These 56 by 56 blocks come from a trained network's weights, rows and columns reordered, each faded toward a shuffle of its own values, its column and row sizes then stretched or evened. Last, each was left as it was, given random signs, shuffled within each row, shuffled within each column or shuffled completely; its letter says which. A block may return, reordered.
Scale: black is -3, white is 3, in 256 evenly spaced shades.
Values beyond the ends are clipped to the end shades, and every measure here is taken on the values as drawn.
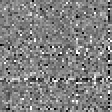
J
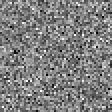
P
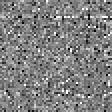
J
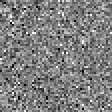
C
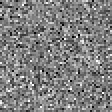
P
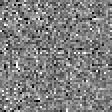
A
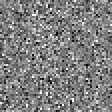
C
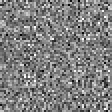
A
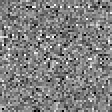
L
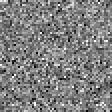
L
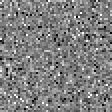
P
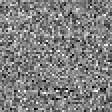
L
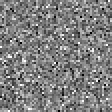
P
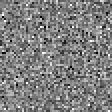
L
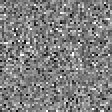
L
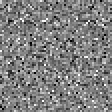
L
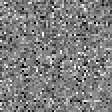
J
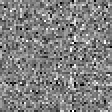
J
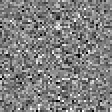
A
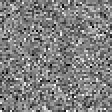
L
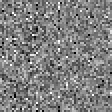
C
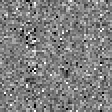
C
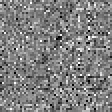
A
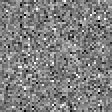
C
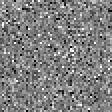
C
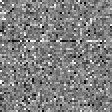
J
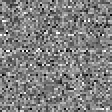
L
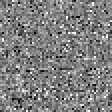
L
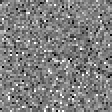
P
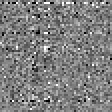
J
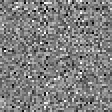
A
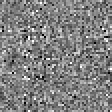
J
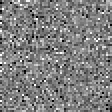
C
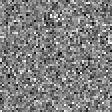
P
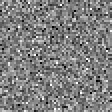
P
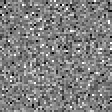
P
